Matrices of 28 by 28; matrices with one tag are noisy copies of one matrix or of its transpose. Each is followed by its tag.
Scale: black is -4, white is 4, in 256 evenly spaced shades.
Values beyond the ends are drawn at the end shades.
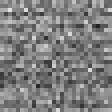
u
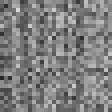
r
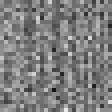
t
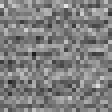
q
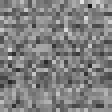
u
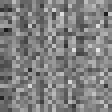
r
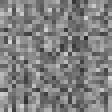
u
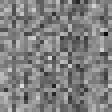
u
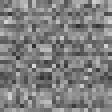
u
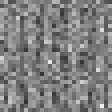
q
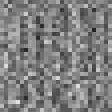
q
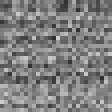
r
